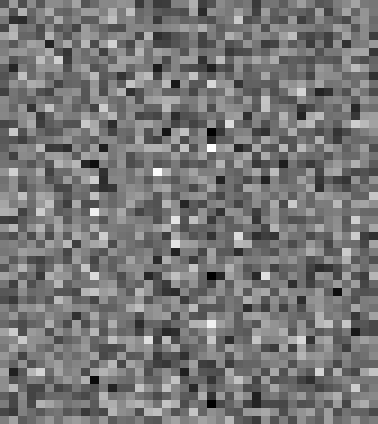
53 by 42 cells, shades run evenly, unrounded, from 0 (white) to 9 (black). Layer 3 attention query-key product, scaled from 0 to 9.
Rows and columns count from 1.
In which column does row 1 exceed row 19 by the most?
24
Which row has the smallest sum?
43
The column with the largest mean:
18
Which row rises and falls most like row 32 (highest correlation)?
11
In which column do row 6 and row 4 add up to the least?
10
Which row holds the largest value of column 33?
36
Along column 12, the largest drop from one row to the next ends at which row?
20
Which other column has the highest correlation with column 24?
29
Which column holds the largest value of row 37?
38
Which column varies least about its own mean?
14
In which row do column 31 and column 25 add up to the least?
8
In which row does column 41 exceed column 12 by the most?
30
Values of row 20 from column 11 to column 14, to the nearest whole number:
4 3 5 4
